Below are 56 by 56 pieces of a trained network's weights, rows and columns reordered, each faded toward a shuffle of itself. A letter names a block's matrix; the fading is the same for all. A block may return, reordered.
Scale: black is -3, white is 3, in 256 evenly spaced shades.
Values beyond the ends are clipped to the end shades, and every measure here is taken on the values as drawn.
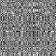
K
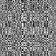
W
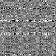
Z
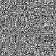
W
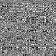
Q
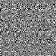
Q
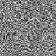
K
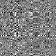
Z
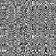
Q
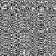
Z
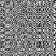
W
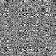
Q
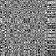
K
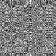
W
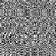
K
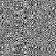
W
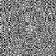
W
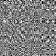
K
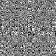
Q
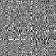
Z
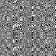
Z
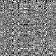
Q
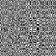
K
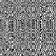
K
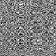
K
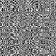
K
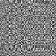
W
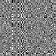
Z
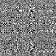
Q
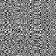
Z
